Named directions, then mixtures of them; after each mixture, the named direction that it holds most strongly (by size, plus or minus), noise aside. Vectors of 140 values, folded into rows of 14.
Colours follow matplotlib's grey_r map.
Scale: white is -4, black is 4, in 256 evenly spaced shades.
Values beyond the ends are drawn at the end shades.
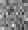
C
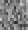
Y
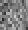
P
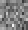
C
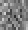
P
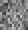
P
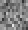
P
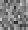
Y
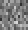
Y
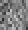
P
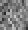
P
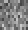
Y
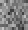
C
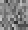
Y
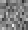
C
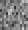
C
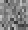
Y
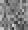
C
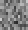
Y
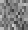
C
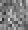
P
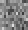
C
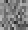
Y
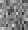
C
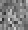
P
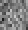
P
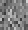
P
